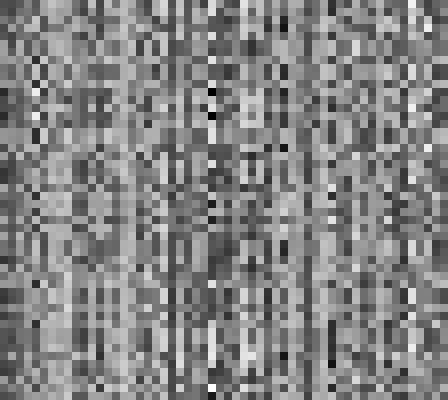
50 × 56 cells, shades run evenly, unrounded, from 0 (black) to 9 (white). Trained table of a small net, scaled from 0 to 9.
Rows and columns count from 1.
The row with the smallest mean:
28
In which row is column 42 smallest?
46
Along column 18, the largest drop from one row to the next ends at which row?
20
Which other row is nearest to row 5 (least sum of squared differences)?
21
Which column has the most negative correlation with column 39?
9
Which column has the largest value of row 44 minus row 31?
27
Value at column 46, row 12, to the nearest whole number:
6
